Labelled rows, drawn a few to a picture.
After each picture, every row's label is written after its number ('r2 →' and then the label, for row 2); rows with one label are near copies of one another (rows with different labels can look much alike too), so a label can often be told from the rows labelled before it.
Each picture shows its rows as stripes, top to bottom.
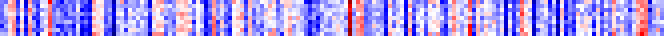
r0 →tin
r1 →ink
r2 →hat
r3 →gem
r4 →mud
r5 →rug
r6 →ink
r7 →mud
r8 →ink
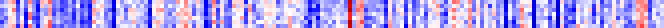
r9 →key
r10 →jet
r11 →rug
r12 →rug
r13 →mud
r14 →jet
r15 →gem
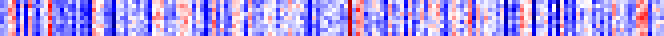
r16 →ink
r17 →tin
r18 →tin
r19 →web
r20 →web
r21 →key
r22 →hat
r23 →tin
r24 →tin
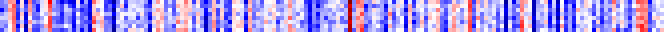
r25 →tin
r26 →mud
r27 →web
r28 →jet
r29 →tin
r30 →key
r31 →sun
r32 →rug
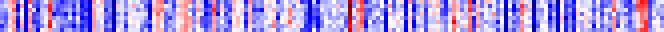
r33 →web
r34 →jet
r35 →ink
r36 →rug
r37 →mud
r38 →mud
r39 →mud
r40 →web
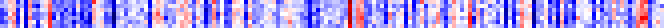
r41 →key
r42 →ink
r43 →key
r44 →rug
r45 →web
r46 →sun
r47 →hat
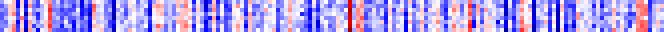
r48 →gem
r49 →key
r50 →tin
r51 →web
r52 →gem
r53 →sun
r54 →sun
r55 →gem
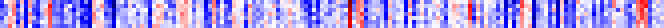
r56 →gem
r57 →web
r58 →sun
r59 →ink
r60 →web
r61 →jet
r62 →jet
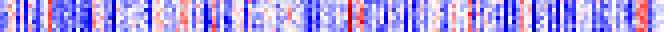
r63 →hat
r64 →key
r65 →jet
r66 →sun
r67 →sun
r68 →jet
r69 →key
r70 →key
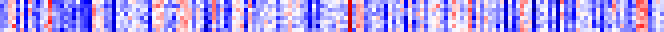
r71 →hat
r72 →web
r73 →key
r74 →mud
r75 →sun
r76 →jet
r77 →sun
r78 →gem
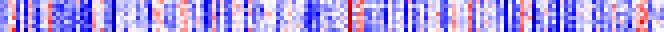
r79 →jet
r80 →tin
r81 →ink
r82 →rug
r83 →ink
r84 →sun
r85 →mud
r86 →hat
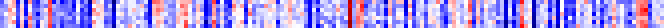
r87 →rug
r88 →jet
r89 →jet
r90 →jet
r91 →tin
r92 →key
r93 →gem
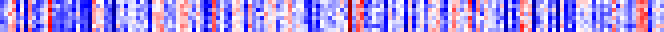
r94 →ink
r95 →mud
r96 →tin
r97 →jet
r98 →ink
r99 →sun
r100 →hat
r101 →tin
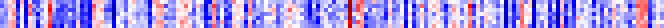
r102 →jet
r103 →key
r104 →tin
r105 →ink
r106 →gem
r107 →hat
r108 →hat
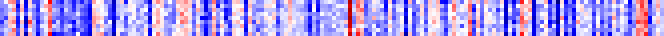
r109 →tin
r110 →sun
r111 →sun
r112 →jet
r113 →tin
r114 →hat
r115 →key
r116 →sun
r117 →hat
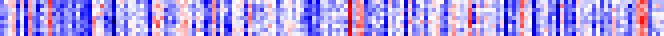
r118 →gem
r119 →hat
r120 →ink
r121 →hat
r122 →web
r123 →web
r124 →rug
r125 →key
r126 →rug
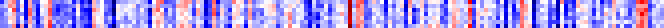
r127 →web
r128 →gem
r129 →ink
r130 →ink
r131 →mud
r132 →ink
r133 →sun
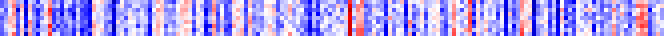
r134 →web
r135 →sun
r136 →tin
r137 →sun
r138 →hat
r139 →web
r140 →ink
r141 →rug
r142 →mud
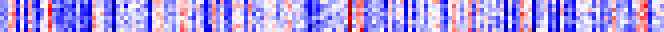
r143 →rug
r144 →mud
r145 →tin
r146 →hat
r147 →ink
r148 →tin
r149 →jet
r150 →jet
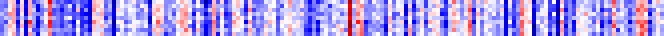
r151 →tin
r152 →ink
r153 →hat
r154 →tin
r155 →ink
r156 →hat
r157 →gem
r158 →mud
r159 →gem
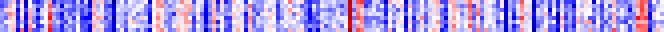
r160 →rug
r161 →web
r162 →key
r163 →tin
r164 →hat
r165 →rug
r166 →hat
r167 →tin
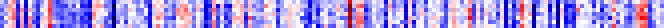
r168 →ink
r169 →jet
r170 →gem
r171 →sun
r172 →web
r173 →mud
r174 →gem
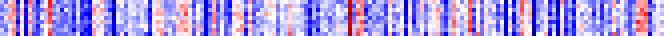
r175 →hat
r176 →gem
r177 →sun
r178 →jet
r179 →key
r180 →hat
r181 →sun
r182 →sun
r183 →tin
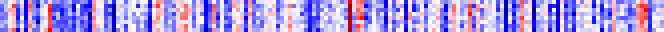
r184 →rug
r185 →ink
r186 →key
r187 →web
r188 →rug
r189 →ink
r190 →tin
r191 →tin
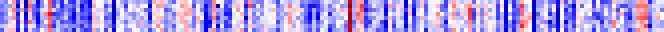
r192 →hat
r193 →rug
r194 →mud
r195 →sun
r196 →sun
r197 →gem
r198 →gem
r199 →key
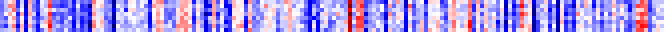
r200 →rug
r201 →jet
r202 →mud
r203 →gem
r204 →rug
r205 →sun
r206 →sun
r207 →sun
